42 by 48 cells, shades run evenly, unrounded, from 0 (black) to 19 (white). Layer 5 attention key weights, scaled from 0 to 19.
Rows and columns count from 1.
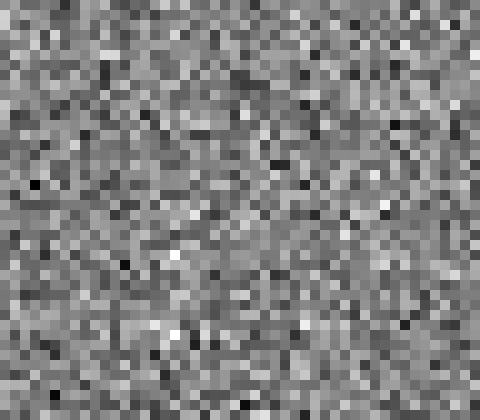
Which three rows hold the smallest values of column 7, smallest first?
1, 11, 19
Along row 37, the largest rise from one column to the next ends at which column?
30
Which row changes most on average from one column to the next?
8
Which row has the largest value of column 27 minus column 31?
42
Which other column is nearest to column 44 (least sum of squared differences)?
37
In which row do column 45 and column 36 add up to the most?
38
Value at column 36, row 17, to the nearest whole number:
12
